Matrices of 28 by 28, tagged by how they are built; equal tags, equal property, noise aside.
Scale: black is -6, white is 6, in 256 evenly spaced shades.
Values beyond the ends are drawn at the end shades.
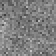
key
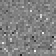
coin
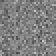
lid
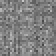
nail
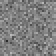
lid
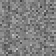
lid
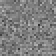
nail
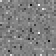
coin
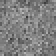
key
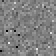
coin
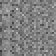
lid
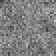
key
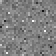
coin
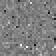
coin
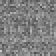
nail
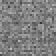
nail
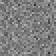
lid
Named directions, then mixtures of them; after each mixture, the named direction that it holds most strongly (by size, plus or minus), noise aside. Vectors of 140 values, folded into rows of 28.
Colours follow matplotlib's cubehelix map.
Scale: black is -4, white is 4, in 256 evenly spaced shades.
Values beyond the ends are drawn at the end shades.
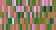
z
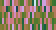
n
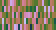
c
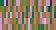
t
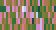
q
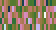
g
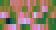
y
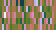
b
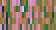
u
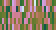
n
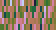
b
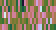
b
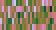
z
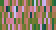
n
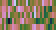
z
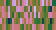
z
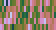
t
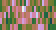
q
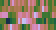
y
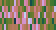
g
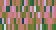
n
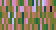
n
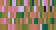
z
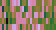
u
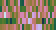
y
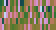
b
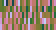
t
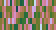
n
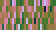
n
